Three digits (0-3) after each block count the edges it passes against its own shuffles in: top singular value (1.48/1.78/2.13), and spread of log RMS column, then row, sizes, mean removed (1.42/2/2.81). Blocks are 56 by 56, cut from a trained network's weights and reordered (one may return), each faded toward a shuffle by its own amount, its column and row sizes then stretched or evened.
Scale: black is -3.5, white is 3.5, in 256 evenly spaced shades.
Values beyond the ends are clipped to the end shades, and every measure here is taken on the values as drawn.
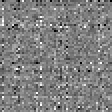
0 2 2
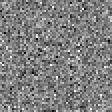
0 0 0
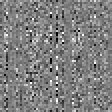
1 3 0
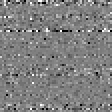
1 0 3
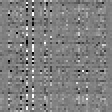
2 3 0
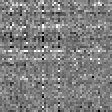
2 2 2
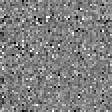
0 1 1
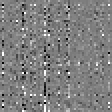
1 3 1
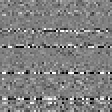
3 0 3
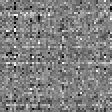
1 2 1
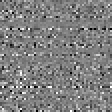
1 1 3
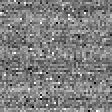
1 0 0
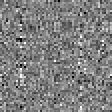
1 2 0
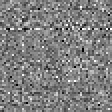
2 0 1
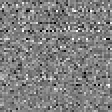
1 0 2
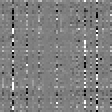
2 3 0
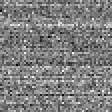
2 0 1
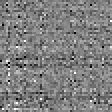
1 2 1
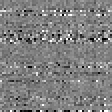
2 0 3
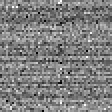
2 0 0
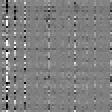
3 3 0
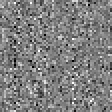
0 2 0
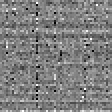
2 2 1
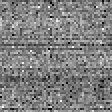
2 1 0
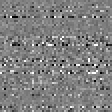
0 1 3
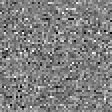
0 0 2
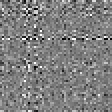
3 2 2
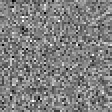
1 1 0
